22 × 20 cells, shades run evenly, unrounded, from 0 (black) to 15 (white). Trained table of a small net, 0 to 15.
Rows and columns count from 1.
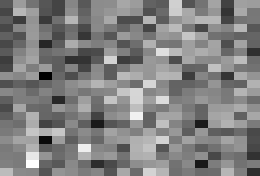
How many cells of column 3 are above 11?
3
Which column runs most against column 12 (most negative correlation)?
14
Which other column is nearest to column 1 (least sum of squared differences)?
5
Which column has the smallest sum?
4
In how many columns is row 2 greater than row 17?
10
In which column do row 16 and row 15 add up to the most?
11
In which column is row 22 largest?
12
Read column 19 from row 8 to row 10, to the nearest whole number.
11 7 10
